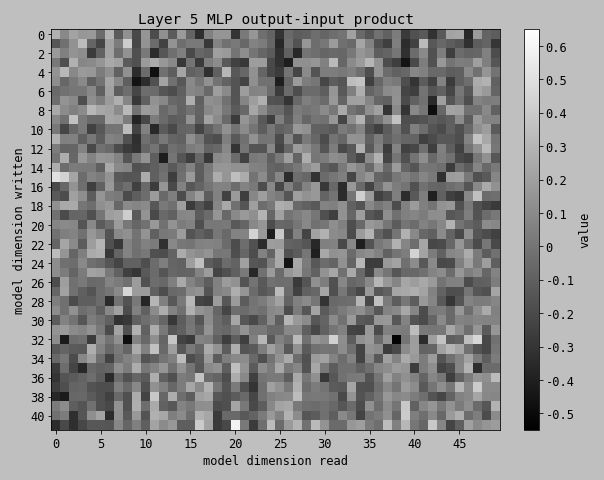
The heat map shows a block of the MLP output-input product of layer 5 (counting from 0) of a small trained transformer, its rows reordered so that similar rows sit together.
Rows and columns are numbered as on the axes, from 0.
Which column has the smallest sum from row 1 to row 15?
9
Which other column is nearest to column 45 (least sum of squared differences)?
17
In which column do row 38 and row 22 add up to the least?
34
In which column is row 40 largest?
39
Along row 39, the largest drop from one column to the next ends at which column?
40
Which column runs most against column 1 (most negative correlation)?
27
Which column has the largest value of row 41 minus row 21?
24
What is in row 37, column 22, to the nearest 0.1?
-0.3
